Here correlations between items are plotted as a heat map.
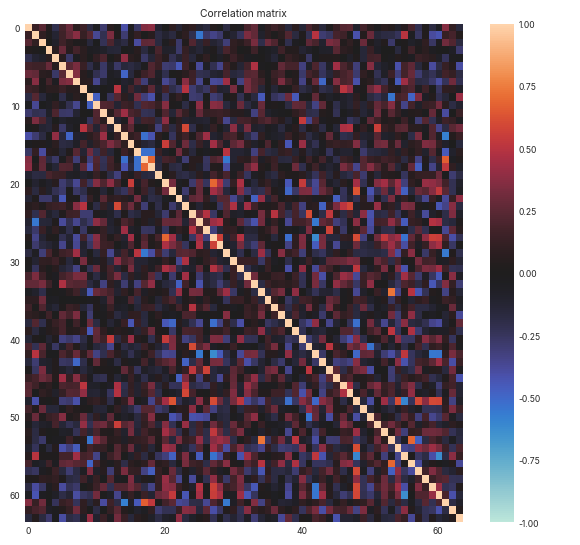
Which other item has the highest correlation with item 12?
40
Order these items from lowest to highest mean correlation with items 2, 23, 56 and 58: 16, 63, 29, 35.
63, 16, 29, 35
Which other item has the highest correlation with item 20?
27
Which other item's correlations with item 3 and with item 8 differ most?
13
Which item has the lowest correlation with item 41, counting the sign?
50
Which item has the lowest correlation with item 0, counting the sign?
14
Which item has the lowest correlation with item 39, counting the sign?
9
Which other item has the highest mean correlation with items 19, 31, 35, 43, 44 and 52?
48
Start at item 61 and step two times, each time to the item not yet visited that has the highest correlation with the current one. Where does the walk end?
18
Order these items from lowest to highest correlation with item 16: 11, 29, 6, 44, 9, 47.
44, 47, 6, 11, 9, 29
